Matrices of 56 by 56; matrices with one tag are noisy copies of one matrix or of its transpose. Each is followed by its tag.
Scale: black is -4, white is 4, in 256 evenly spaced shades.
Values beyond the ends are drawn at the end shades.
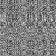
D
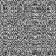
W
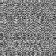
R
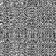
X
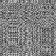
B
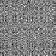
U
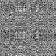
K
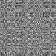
U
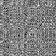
X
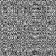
W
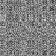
D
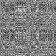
K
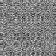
R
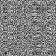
W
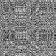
K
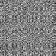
U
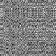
B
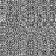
D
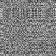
B
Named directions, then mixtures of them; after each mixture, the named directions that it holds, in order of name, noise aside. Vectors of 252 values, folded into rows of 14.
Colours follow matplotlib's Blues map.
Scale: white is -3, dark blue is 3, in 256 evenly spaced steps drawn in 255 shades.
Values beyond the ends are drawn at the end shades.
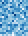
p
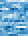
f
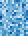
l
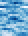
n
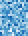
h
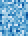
h, l.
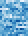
f, l.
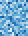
h, l.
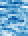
n.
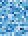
f, p.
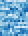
f, h.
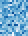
h, p.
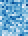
l, n.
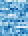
f, h.
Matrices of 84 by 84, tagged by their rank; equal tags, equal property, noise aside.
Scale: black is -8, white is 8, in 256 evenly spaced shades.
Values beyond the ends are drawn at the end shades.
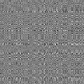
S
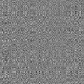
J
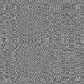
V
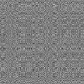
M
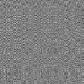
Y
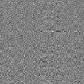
V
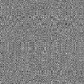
J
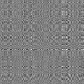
S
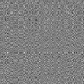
M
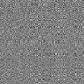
V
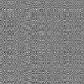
S
